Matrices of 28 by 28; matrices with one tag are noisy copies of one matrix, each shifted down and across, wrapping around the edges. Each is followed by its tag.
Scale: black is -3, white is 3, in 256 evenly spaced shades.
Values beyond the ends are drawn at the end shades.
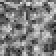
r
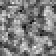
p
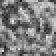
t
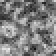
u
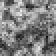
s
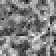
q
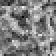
q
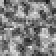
p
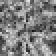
q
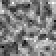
t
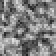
t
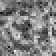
q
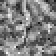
q
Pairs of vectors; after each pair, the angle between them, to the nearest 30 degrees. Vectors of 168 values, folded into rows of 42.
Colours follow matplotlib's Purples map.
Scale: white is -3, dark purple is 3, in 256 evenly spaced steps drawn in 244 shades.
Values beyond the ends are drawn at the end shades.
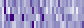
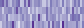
90 degrees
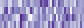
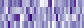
150 degrees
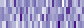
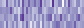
60 degrees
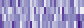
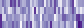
30 degrees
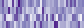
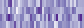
150 degrees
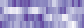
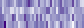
60 degrees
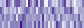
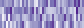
120 degrees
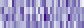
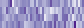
120 degrees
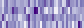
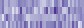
150 degrees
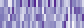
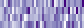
120 degrees
